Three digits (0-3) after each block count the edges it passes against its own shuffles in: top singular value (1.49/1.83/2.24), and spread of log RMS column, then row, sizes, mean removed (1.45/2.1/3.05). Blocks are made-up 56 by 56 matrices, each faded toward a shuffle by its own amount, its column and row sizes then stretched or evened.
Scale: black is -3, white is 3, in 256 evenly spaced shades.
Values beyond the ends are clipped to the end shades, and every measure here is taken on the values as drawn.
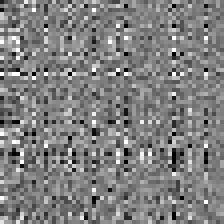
3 3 2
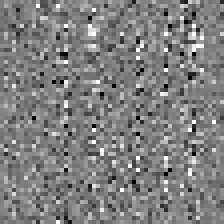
1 2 0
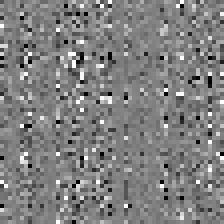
0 3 1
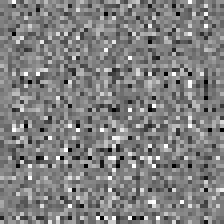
0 2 2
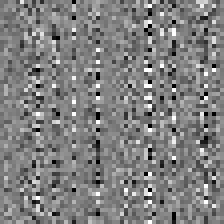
2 3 0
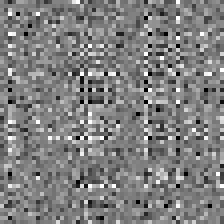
3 2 2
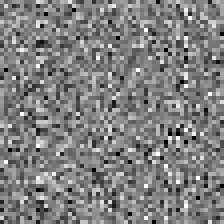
2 1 0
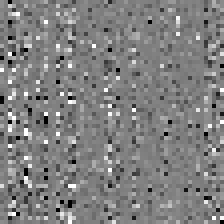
1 3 0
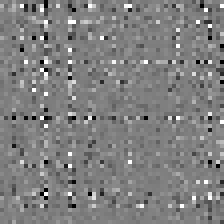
2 2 2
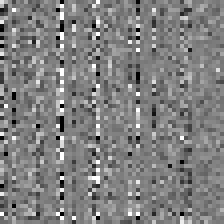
2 3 0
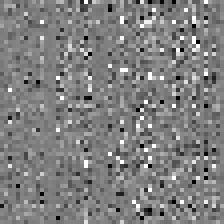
1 3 0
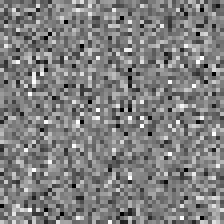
0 2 0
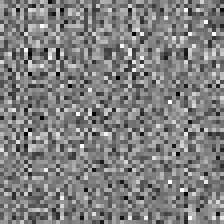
3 1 1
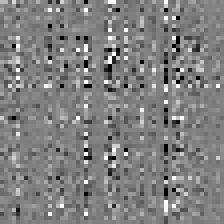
0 3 2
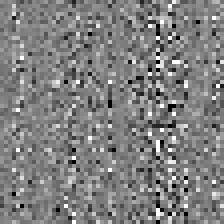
0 3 1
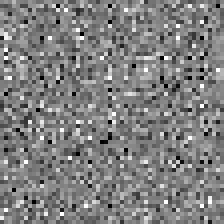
2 1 1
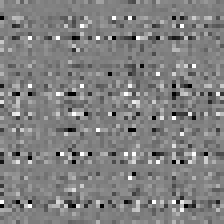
1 2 3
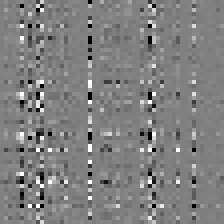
3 3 2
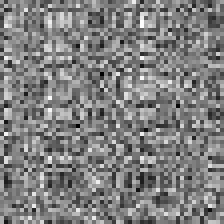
3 2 0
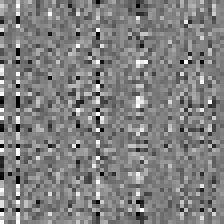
3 3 1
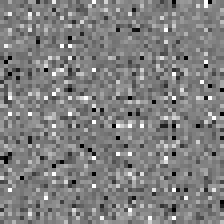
1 2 1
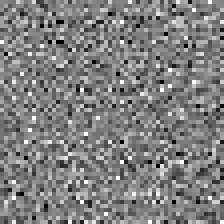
2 0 1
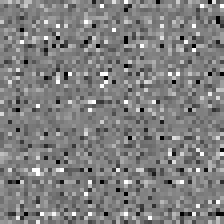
1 1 2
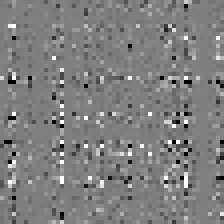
0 3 2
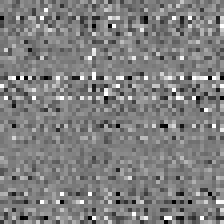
1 1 3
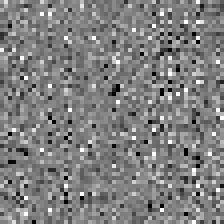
1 2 0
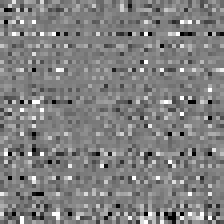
1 1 3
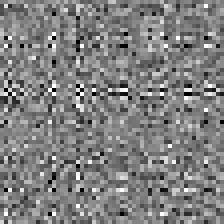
3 2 2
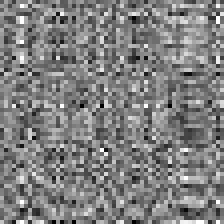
3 2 2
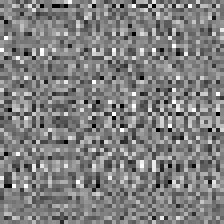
3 1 2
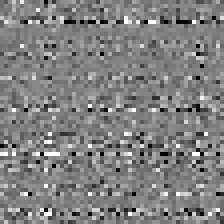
2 1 3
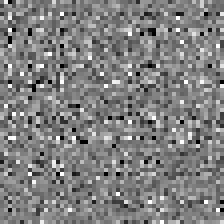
2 1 2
